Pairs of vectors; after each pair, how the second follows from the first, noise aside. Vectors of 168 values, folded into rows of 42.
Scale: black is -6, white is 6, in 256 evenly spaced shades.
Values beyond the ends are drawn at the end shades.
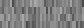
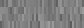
reversed, shrunk.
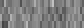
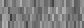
negated.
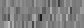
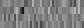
wrapped around.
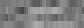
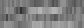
copied.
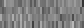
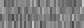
negated.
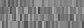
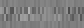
wrapped around, partly zeroed.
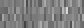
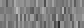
wrapped around, negated.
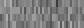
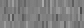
wrapped around, partly zeroed.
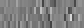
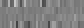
wrapped around, partly zeroed.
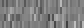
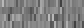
negated.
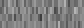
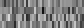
reversed, scaled up.
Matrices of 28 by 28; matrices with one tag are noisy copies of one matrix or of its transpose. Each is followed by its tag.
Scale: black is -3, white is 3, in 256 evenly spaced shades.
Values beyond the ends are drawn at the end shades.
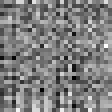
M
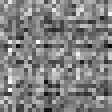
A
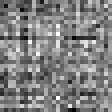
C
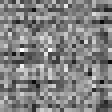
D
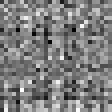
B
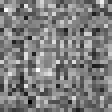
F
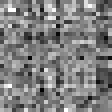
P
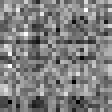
P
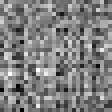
F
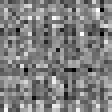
B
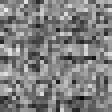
P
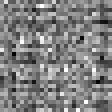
D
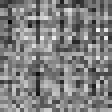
C
